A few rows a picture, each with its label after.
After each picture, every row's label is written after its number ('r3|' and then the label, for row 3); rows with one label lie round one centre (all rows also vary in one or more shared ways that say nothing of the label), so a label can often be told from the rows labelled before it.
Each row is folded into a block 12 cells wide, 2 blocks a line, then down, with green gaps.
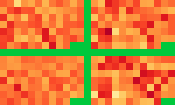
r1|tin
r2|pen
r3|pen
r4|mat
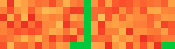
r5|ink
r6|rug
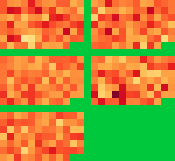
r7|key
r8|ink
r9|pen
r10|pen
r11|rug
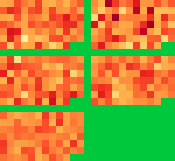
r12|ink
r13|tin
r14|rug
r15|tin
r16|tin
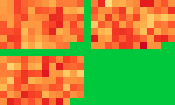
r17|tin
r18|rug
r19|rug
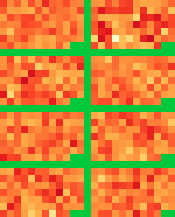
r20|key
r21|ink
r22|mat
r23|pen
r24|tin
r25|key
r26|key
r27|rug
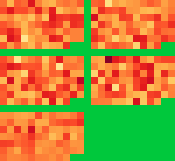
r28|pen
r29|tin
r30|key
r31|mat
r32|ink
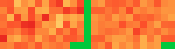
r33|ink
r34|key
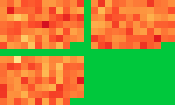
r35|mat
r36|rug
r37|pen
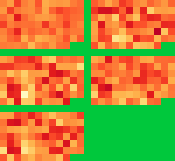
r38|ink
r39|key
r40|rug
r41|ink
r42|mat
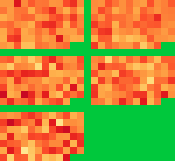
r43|rug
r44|ink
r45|tin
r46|mat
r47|key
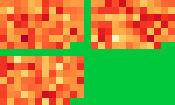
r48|tin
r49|mat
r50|pen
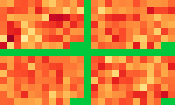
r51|tin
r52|ink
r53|key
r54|mat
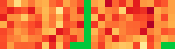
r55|pen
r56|key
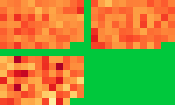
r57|ink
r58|pen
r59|ink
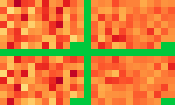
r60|rug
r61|pen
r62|pen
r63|mat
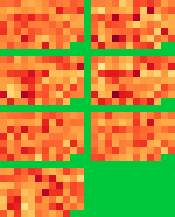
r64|ink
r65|tin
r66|key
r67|rug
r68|tin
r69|tin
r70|rug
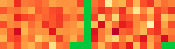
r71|ink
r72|ink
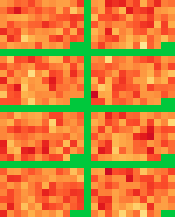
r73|mat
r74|key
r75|pen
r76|key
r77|tin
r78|tin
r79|tin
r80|ink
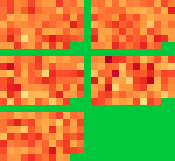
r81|rug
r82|mat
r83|ink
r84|tin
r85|mat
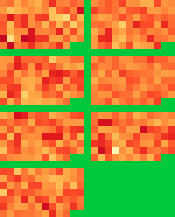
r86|pen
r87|rug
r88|tin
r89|rug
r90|mat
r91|tin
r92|tin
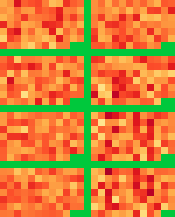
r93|ink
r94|mat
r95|rug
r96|key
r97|mat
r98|rug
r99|ink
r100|mat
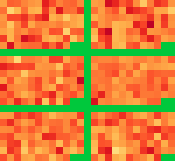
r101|rug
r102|rug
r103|pen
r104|tin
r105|ink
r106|rug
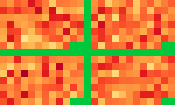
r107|key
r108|ink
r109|tin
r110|mat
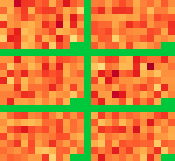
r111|rug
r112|pen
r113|tin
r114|tin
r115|ink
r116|rug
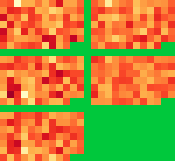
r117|tin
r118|pen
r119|rug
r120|key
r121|ink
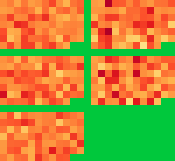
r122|mat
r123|ink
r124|tin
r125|mat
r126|rug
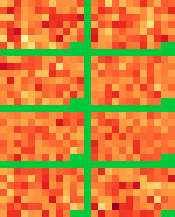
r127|ink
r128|mat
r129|key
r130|rug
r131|ink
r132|tin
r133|rug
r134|rug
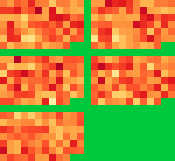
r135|key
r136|mat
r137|ink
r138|key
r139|tin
